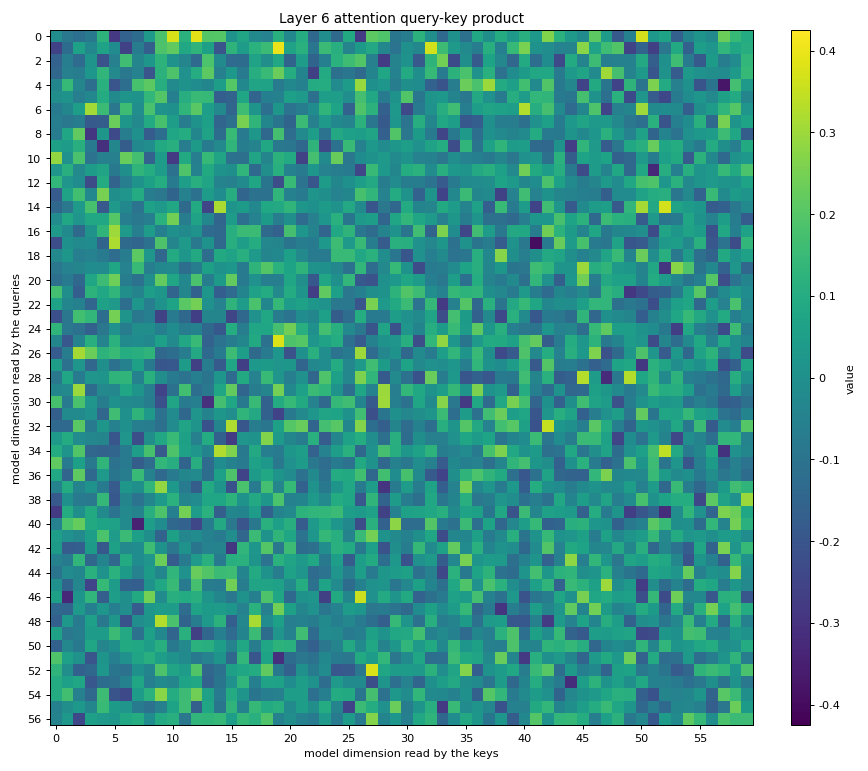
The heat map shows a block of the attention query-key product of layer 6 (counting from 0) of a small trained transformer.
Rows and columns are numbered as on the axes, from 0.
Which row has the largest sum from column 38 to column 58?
0
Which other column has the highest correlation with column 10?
12
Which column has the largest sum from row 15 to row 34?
5
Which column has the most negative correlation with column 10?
6
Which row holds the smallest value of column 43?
2
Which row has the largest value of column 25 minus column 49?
39
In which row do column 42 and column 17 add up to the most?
16
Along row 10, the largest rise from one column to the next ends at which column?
22
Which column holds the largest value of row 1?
19
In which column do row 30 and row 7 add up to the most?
33
